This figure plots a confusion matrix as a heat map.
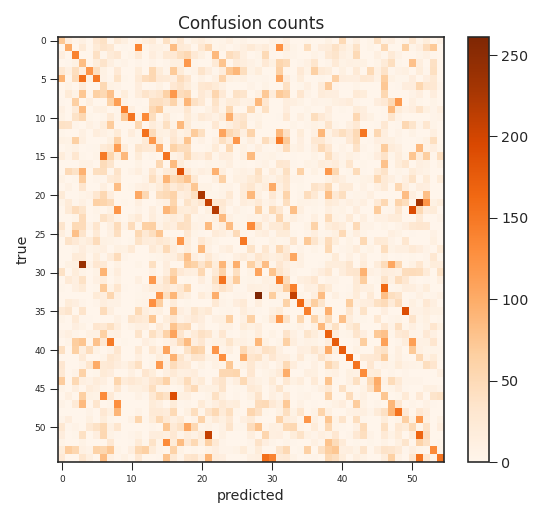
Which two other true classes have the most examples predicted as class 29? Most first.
54, 7
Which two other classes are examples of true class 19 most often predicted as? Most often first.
30, 8
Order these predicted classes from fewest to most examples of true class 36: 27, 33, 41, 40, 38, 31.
33, 41, 38, 27, 40, 31
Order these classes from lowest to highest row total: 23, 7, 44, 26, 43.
23, 43, 26, 44, 7
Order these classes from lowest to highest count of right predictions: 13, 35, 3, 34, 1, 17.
3, 1, 13, 35, 34, 17
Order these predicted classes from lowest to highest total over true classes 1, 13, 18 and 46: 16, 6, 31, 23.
23, 6, 31, 16
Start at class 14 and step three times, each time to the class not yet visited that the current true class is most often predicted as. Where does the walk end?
47
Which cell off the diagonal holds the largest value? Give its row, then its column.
33, 28
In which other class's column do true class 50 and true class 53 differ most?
18
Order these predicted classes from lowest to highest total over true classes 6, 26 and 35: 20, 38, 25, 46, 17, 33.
25, 33, 20, 46, 17, 38
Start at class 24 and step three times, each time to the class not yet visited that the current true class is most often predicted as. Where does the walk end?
11
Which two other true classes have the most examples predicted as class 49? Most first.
35, 20
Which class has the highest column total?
16
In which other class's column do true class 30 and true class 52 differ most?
15
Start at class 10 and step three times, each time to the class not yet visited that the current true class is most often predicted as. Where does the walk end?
32
